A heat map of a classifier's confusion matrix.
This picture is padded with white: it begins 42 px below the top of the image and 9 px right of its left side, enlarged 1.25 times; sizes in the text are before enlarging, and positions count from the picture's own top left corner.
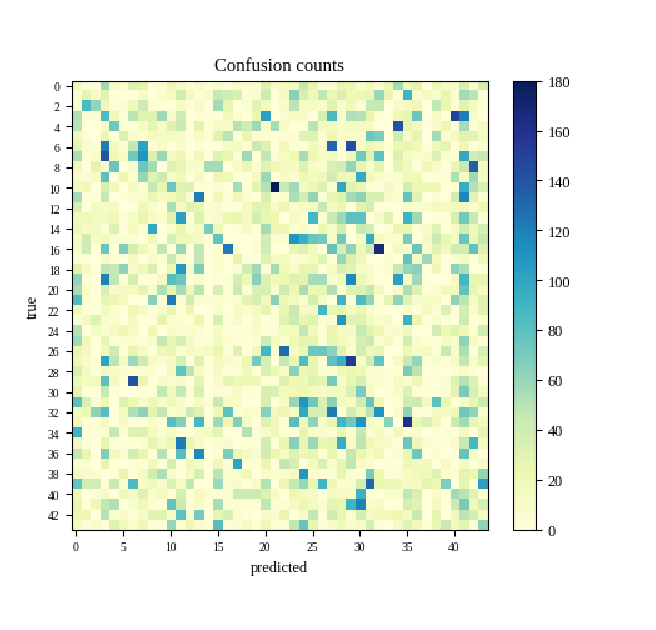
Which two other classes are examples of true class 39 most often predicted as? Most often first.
31, 43
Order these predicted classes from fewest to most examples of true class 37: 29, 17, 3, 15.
15, 3, 29, 17
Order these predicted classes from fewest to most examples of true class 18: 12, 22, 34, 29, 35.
12, 22, 29, 34, 35
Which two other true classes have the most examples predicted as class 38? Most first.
31, 5
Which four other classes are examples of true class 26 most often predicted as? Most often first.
22, 20, 25, 27
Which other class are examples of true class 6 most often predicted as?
29
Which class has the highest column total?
41
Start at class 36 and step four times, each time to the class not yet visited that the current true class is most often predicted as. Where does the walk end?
30
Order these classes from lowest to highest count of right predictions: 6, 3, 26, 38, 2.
38, 6, 2, 26, 3
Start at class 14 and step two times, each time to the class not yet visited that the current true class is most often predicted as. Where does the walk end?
42
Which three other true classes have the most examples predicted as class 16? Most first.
32, 36, 5
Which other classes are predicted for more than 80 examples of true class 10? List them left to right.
21, 28, 41
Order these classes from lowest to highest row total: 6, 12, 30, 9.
12, 30, 9, 6
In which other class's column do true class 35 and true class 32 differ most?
11
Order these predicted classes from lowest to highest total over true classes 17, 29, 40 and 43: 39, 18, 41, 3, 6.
39, 18, 3, 41, 6
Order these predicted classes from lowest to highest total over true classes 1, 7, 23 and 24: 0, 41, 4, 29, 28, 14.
14, 4, 29, 0, 28, 41
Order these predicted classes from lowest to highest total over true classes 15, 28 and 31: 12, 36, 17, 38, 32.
17, 32, 12, 36, 38
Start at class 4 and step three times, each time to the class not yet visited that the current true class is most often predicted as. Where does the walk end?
3
